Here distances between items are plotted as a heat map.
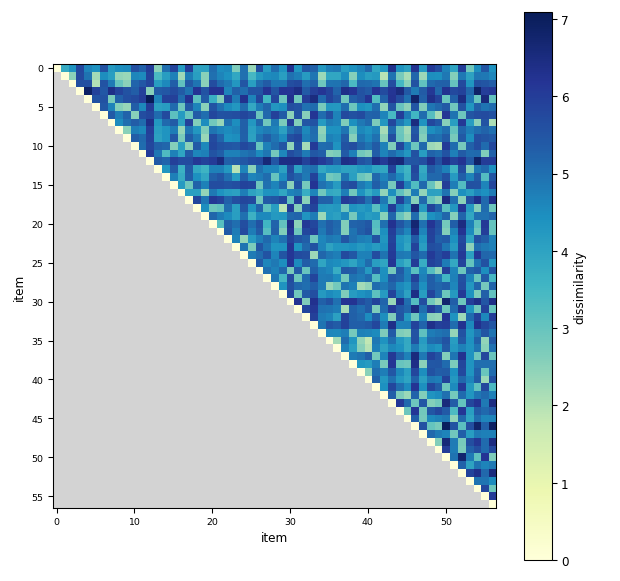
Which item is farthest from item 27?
12
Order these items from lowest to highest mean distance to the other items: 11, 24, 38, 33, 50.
38, 11, 50, 24, 33
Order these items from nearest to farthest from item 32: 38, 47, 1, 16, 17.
17, 16, 1, 47, 38
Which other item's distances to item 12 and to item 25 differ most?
0
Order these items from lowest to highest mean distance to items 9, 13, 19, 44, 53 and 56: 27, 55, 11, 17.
27, 11, 55, 17
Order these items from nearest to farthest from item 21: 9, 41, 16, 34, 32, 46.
41, 16, 34, 9, 32, 46
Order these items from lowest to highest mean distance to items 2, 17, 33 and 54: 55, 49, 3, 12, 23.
49, 23, 55, 3, 12
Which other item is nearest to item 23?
13
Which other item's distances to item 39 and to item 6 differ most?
28
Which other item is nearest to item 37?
31
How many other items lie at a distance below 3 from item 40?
7
